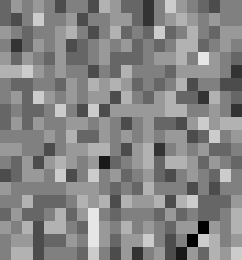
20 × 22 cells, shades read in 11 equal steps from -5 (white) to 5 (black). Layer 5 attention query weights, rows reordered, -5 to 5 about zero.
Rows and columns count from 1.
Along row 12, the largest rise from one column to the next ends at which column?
15
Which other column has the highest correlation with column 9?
14
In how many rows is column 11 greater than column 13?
7
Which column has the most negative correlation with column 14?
4
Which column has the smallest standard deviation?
5
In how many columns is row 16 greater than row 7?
8
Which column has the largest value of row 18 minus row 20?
19
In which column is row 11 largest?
18
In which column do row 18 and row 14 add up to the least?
9
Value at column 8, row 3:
0
